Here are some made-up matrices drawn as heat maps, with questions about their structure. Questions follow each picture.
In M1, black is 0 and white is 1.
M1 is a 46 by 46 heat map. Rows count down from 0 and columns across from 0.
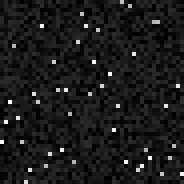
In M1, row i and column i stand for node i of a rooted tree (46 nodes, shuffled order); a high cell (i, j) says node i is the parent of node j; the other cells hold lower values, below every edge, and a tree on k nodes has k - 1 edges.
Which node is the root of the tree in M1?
26
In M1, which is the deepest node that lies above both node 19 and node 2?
6
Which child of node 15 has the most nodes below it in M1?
23
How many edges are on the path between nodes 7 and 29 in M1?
7
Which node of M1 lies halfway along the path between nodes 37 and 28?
0
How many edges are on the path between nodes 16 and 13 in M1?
4
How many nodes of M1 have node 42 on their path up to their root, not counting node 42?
3
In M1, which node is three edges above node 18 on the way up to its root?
36
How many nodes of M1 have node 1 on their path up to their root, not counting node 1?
3
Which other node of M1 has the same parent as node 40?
45
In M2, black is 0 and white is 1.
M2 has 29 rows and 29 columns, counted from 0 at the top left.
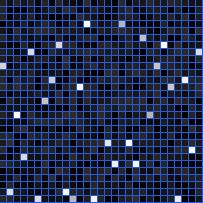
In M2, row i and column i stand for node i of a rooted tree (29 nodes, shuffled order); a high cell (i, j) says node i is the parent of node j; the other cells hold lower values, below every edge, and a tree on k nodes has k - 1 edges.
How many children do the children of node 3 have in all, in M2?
2
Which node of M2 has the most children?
28
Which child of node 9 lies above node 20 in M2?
22
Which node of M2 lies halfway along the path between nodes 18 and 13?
5
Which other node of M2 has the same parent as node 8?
23
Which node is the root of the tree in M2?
14
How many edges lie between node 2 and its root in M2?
4
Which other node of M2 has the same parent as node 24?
11
